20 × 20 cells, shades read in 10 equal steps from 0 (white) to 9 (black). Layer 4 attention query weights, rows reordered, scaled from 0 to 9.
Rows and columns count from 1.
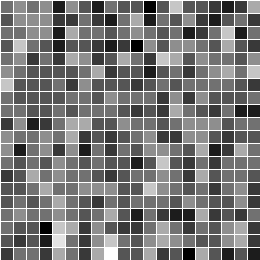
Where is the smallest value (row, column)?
20, 9
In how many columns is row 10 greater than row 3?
6
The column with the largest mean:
17
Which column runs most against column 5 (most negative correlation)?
4
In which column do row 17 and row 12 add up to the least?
16
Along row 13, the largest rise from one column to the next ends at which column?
14
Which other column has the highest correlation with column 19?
13
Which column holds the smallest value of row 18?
5
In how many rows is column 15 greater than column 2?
11
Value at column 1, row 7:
2
